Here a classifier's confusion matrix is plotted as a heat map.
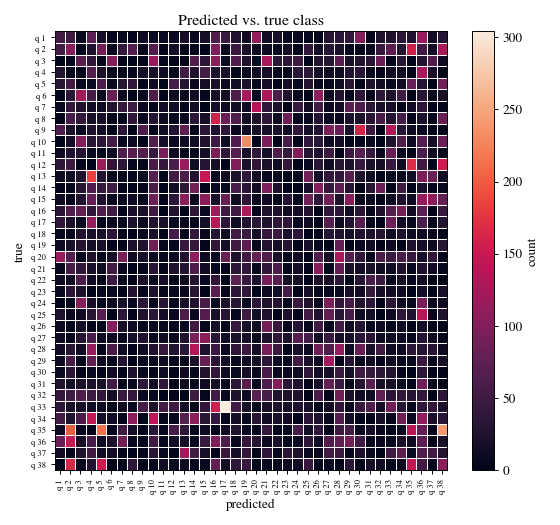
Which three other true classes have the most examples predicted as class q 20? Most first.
q 7, q 1, q 32
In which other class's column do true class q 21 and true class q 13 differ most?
q 4
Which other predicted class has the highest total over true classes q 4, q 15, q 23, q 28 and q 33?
q 17
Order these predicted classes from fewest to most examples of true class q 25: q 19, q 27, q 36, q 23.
q 23, q 19, q 27, q 36
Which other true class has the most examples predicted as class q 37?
q 15
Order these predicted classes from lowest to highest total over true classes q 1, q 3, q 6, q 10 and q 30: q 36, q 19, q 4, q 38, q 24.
q 24, q 38, q 4, q 36, q 19
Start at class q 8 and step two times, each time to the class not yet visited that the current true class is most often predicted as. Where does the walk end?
q 19
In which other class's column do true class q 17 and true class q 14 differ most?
q 16
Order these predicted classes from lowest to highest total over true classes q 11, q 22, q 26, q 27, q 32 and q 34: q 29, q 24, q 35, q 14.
q 35, q 29, q 24, q 14
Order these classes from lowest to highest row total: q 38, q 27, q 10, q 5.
q 5, q 27, q 38, q 10
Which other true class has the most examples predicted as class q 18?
q 12
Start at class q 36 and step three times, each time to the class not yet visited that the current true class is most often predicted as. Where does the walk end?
q 38
